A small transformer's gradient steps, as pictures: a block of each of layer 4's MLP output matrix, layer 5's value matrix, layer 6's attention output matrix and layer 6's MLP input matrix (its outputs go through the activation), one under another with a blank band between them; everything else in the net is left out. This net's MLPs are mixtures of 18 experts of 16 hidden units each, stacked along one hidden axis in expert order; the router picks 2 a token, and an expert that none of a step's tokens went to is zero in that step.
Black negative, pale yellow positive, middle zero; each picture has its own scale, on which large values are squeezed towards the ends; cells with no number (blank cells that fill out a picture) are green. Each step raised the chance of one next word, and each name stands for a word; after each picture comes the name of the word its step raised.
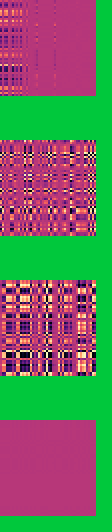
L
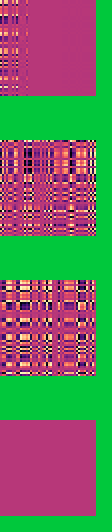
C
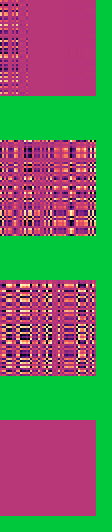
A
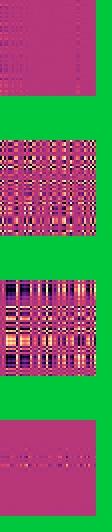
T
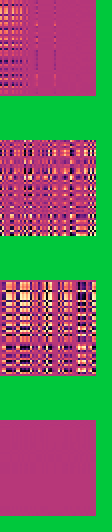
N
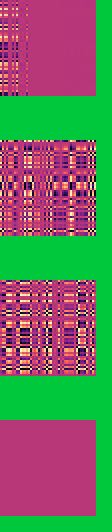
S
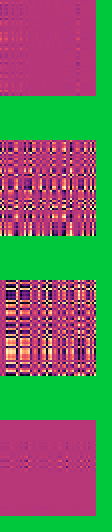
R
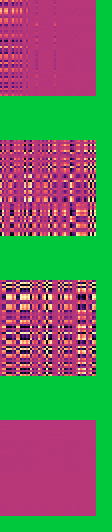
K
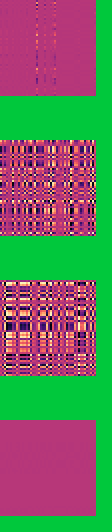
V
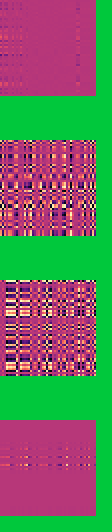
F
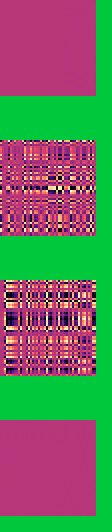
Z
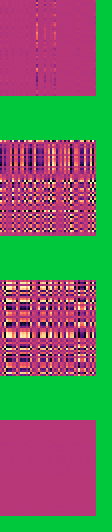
C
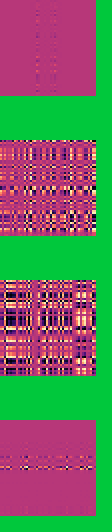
Z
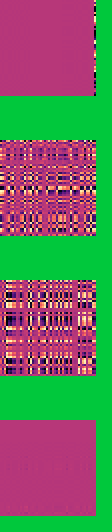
Z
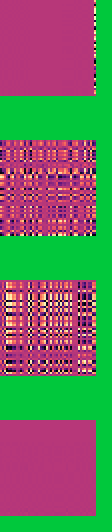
N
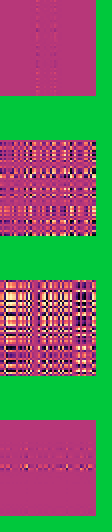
N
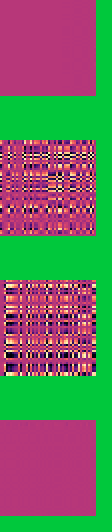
L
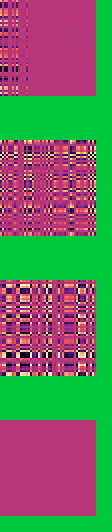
L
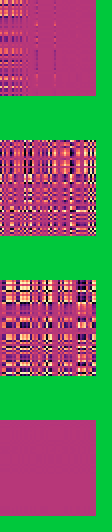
C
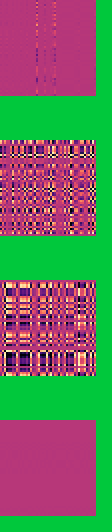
L
